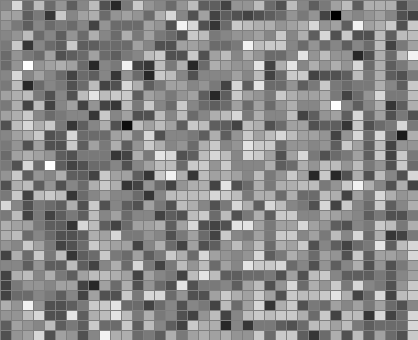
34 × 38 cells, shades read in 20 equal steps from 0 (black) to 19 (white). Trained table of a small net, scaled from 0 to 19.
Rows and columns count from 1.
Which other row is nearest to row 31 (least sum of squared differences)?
24
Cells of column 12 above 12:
11
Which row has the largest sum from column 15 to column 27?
20
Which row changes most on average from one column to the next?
18
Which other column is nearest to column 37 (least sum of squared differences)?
5
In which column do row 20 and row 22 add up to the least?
3
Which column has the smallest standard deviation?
34
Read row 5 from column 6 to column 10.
7 15 7 7 8
